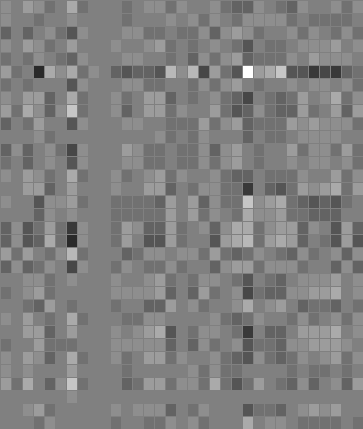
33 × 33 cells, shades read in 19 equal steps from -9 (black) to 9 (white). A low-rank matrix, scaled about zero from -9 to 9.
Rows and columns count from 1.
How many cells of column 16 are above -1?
17
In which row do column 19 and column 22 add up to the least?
6
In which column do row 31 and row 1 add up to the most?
7
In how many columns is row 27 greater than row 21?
16
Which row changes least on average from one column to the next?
31
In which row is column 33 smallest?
19
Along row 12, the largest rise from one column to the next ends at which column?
8
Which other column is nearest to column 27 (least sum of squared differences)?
12
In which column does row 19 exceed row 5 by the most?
23
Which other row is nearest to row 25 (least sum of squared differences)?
1
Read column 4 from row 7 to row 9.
0 2 1
